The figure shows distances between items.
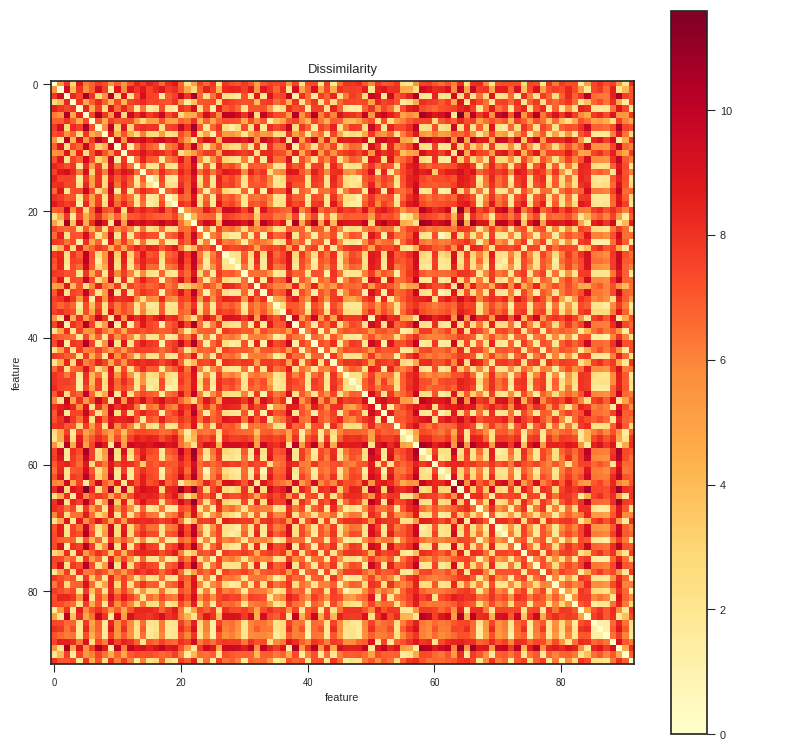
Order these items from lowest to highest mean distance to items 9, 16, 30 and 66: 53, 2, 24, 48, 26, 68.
48, 68, 24, 2, 26, 53
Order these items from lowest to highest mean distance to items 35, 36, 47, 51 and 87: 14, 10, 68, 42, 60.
14, 60, 68, 10, 42
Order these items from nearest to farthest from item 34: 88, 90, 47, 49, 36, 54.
88, 47, 36, 54, 90, 49
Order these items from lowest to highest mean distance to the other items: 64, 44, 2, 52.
52, 2, 44, 64
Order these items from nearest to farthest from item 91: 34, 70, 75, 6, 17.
75, 6, 34, 70, 17
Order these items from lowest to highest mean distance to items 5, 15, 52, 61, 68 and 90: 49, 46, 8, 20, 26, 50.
49, 8, 46, 26, 20, 50
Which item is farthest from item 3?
64
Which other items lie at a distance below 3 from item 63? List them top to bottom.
5, 11, 20, 32
